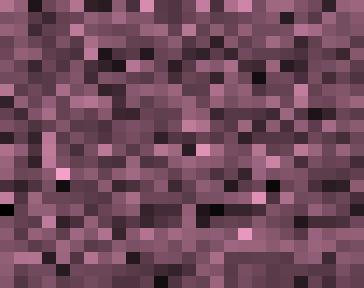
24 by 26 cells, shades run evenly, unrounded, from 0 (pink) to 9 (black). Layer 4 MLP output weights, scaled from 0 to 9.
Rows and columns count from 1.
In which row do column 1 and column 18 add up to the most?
18
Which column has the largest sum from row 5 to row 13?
9
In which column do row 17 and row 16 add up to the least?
19
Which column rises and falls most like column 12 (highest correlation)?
22
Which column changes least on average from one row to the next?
2
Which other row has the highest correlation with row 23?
24
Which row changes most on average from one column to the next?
1
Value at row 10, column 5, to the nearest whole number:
5
